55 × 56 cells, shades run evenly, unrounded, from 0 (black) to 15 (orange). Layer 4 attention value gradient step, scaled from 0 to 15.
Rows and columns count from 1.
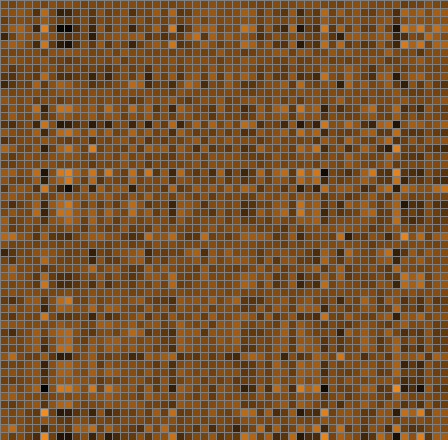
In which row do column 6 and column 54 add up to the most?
4
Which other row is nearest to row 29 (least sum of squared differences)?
31
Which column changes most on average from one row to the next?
6
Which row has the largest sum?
22
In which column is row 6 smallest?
9
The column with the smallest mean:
51
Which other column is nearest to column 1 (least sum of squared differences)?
26
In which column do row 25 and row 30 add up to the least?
44
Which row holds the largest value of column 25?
5
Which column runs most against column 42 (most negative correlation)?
3
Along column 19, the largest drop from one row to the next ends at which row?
16
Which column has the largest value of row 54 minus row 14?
43
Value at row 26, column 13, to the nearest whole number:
6
